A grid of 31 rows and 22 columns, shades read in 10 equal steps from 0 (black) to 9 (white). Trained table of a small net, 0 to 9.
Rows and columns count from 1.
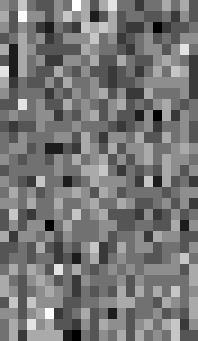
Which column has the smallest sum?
15
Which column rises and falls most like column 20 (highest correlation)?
18
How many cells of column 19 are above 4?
14
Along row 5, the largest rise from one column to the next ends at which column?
3
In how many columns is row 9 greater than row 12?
9
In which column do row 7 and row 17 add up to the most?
1
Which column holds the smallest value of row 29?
13
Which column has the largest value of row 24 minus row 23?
21
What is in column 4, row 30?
8
